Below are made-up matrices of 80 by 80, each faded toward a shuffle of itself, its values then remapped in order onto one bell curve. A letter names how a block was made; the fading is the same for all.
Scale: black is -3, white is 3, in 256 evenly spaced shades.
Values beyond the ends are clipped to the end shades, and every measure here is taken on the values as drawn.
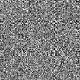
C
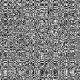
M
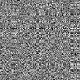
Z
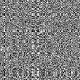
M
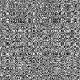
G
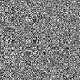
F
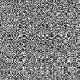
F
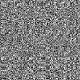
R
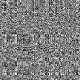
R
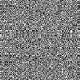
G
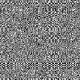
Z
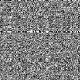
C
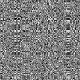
M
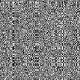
M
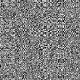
C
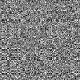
R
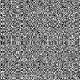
M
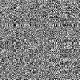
F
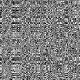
M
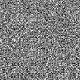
F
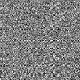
R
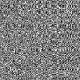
G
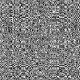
Z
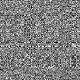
C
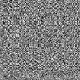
G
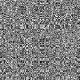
G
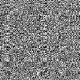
F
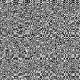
Z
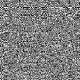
R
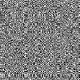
G
